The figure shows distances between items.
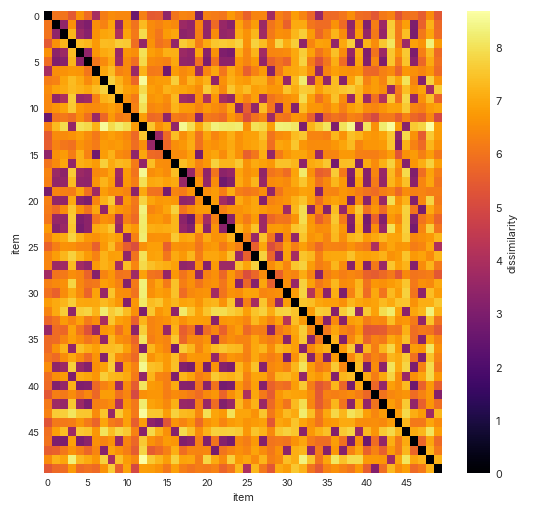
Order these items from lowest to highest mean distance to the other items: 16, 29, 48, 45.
29, 16, 45, 48
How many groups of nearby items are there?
8
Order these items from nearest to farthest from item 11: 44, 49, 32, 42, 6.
6, 49, 44, 42, 32
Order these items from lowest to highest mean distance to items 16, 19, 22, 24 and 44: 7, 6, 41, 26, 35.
6, 26, 41, 35, 7
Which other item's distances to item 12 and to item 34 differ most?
32
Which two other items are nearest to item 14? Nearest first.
44, 13
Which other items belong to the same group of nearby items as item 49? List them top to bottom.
25, 41
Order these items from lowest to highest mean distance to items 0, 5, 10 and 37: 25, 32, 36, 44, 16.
25, 44, 36, 16, 32
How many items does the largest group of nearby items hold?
15
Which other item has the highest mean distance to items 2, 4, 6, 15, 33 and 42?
12
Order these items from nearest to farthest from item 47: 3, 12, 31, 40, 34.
40, 34, 3, 31, 12
